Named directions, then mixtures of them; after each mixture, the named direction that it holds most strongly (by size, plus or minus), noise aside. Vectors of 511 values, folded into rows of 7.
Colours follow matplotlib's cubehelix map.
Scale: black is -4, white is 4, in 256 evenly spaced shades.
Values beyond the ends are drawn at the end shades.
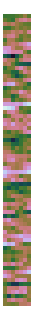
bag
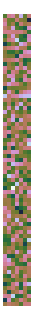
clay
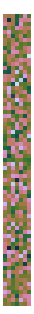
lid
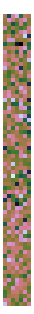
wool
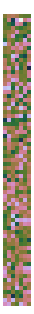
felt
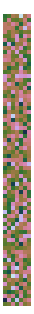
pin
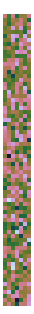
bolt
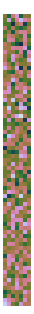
wool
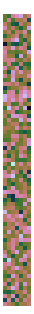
wool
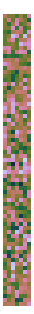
bolt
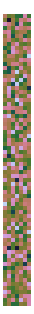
lid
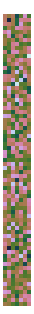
lid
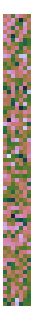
bolt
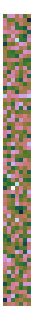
clay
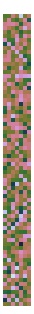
pin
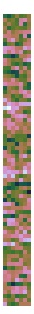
bag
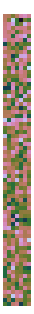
felt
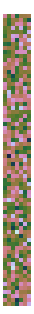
bolt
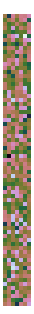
bolt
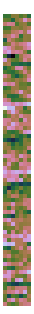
bag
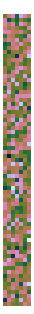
clay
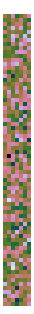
bolt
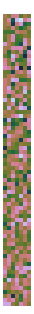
felt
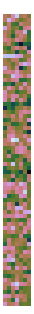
bag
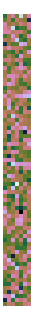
clay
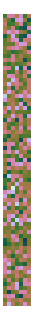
clay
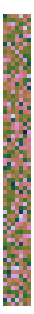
pin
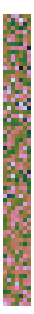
wool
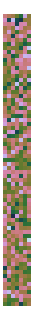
felt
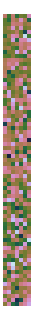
bolt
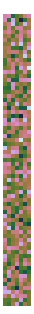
felt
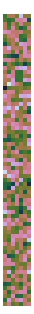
clay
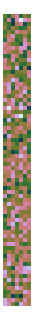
felt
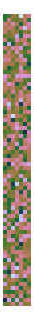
pin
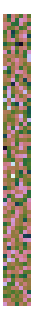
wool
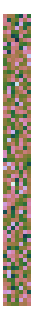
lid
